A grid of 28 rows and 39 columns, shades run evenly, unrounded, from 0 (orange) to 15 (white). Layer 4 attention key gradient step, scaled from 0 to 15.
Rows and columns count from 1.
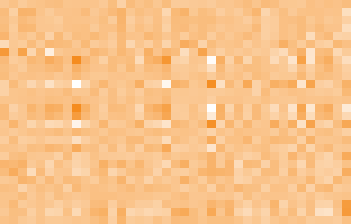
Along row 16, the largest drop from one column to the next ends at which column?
35
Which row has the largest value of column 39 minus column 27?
14
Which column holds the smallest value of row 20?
39
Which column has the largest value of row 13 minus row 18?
24
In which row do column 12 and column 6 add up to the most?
7
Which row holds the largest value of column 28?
27
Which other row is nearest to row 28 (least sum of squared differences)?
3
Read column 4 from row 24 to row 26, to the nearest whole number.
8 8 8
